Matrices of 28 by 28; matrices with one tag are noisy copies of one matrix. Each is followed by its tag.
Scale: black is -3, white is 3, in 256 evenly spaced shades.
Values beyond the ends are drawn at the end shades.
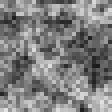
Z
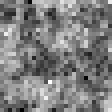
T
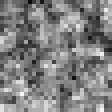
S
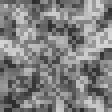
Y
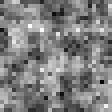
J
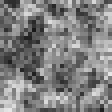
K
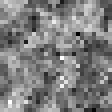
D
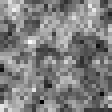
D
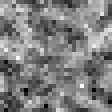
Y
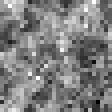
D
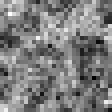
D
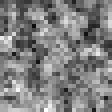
S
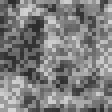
K
